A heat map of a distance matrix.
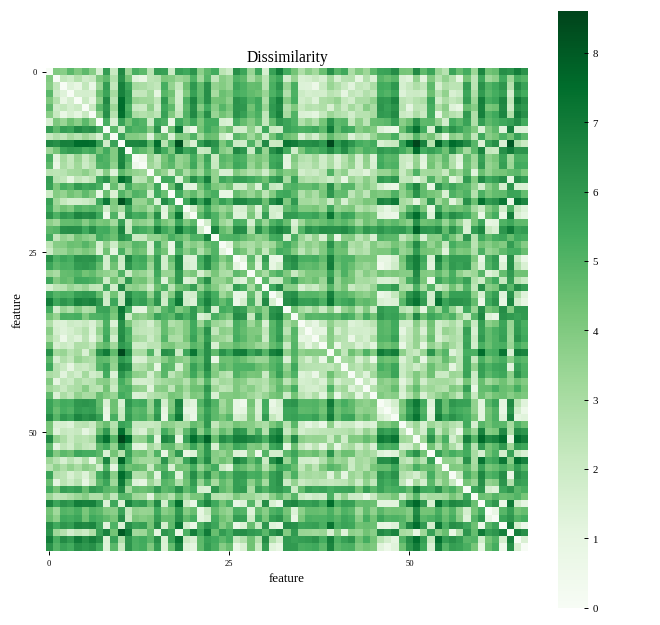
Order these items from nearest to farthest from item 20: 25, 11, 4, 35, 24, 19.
19, 24, 25, 35, 11, 4
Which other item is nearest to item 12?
13
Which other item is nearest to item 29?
53
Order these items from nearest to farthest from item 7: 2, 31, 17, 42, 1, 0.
17, 0, 42, 2, 1, 31
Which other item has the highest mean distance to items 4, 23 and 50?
10
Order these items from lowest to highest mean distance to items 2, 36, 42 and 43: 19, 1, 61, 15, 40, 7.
1, 40, 15, 7, 19, 61
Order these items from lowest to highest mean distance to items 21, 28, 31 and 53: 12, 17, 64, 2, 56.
17, 12, 2, 56, 64
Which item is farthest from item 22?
51
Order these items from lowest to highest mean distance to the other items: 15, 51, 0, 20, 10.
15, 20, 0, 51, 10
